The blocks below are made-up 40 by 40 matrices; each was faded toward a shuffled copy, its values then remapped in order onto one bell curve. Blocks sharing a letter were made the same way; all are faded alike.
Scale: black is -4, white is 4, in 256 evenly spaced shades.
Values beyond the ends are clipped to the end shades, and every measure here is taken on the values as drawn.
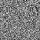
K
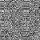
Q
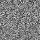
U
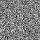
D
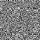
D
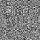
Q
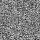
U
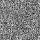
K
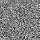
D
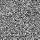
U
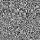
D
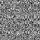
Q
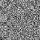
D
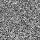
U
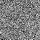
U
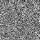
K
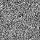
U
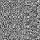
Q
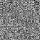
D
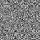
D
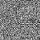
D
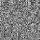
D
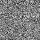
U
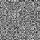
Q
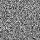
K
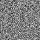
K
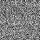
K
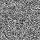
U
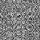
Q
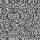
D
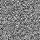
K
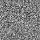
U
